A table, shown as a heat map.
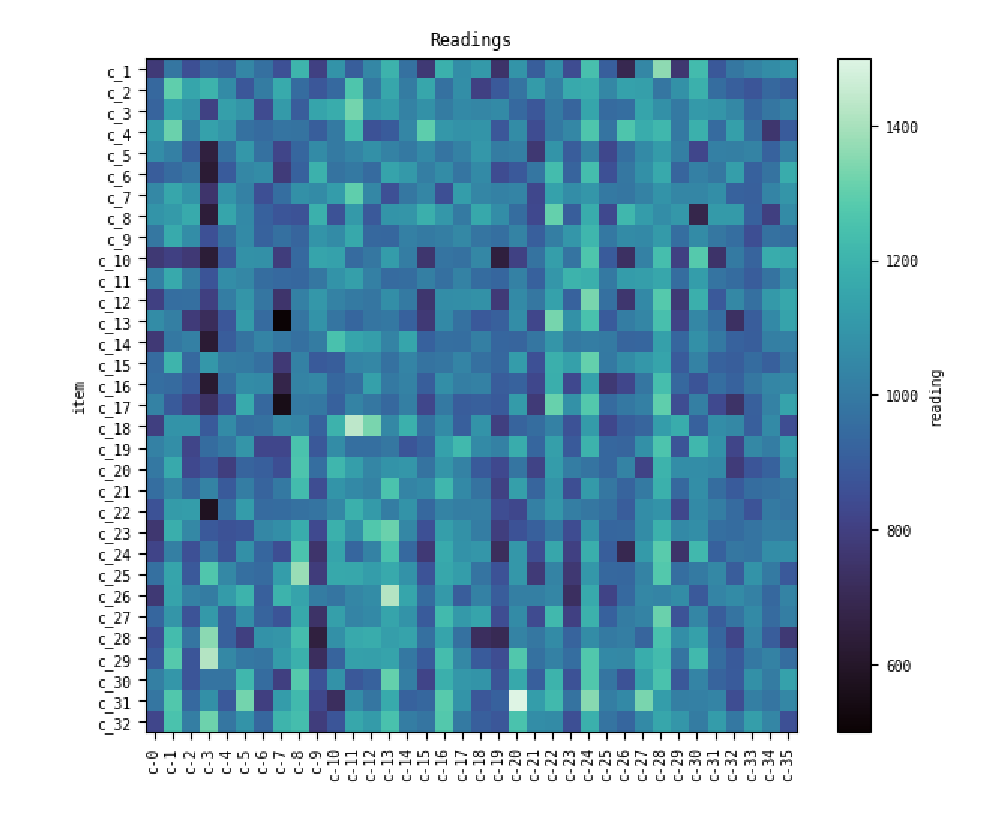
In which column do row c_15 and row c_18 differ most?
c-11
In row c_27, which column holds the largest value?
c-28
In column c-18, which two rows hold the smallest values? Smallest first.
c_28, c_2
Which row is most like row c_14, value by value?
c_22
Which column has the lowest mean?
c-19
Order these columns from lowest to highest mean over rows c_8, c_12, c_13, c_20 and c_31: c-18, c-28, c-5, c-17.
c-18, c-17, c-5, c-28
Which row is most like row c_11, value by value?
c_9
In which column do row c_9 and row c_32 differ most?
c-3
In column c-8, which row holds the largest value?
c_25
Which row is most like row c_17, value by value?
c_13
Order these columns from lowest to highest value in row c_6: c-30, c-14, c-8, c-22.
c-8, c-30, c-14, c-22
